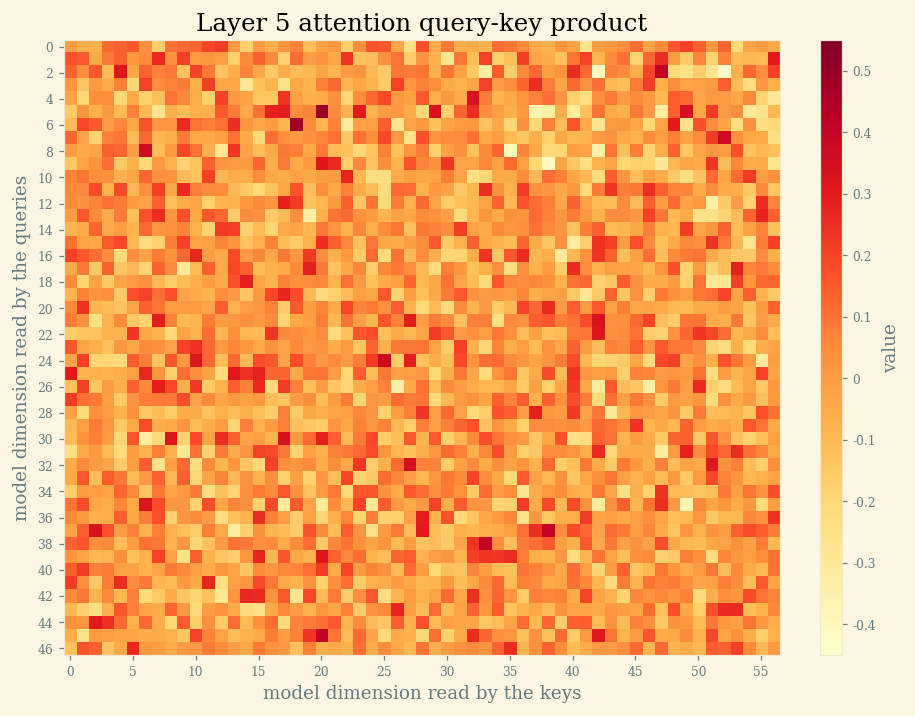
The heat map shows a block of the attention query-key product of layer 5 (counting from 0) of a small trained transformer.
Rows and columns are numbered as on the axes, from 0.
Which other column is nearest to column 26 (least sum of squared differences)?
46
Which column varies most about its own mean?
42
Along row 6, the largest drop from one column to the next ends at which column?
49
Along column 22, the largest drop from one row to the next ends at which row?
34
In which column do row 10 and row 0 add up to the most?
11
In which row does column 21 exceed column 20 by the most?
35
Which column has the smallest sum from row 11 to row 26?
51
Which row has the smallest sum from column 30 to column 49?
9
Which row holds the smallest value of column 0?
31
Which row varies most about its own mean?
5
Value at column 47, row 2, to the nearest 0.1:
0.4
